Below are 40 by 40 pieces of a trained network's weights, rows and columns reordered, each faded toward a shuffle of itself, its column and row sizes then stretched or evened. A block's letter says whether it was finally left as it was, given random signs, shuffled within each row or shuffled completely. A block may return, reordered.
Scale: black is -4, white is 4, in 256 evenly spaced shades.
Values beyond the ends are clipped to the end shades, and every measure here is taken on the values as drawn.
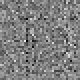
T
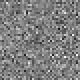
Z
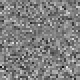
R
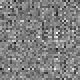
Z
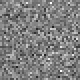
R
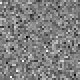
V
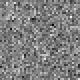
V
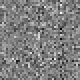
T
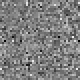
T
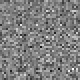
Z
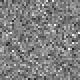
V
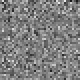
T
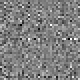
Z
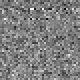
R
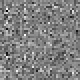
T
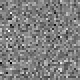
T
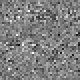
R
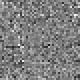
T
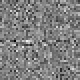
Z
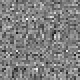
Z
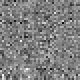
Z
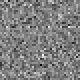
R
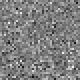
R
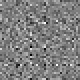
Z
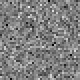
V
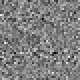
R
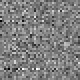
Z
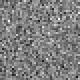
V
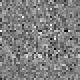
Z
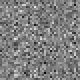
Z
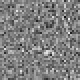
Z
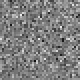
R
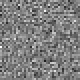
Z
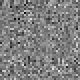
Z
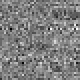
Z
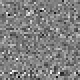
R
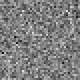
V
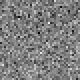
V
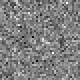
V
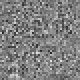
T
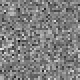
T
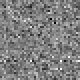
R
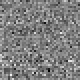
R
